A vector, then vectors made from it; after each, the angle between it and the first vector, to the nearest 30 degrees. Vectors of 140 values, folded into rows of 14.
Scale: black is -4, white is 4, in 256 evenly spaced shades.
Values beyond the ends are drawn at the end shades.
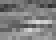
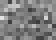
120 degrees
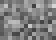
120 degrees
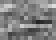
150 degrees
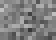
120 degrees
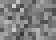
90 degrees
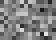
90 degrees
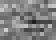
150 degrees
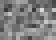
60 degrees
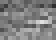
30 degrees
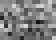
120 degrees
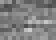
30 degrees
